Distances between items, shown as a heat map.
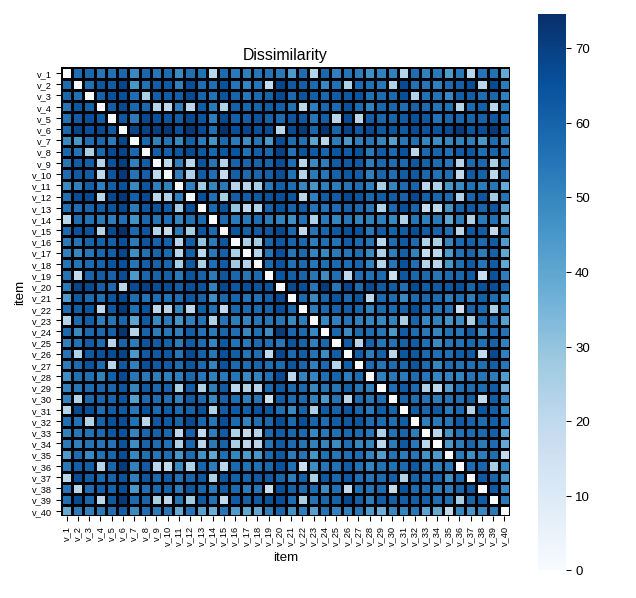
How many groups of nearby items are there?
10
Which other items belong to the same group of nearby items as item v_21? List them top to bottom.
v_28
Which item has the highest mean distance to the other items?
v_6
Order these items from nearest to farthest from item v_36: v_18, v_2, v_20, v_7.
v_7, v_18, v_2, v_20
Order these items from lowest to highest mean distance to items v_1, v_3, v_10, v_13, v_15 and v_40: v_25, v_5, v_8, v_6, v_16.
v_16, v_8, v_25, v_5, v_6
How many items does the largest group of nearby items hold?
8
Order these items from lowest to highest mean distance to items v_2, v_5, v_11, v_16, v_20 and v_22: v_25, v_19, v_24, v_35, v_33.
v_33, v_25, v_19, v_35, v_24
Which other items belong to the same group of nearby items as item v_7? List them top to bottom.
v_24
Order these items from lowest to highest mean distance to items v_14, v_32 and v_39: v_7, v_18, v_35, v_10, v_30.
v_10, v_35, v_7, v_30, v_18
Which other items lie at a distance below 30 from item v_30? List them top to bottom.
v_2, v_19, v_26, v_38
